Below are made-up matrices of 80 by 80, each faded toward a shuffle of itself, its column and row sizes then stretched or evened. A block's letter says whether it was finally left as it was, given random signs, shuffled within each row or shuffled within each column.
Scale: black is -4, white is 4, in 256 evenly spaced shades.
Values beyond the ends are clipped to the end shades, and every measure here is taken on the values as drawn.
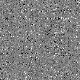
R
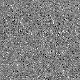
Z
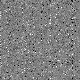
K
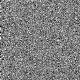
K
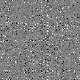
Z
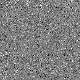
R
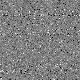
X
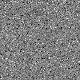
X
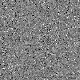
K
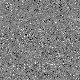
X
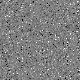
K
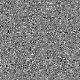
Z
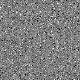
R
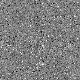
R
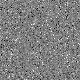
K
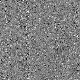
K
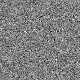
X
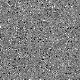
R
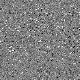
R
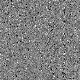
K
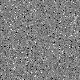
K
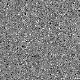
R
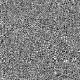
Z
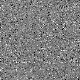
R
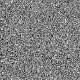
R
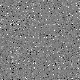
R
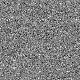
X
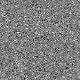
R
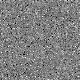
X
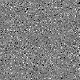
Z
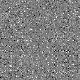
Z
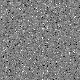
K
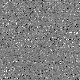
X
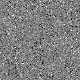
K
